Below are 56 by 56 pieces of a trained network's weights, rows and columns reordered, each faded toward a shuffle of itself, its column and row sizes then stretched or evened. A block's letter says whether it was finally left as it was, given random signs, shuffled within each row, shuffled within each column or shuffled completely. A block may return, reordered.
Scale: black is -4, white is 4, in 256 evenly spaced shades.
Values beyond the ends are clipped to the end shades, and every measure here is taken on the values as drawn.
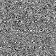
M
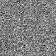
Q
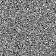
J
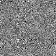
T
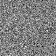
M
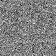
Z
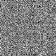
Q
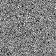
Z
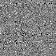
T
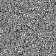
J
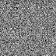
Q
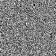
J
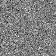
Z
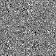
T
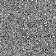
T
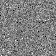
M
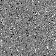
J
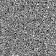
J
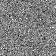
Z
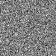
Z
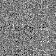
Q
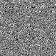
M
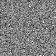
J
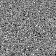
M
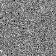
J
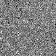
J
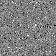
M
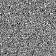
M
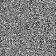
T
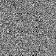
T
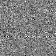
T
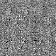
Q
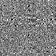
Q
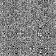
Q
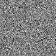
T
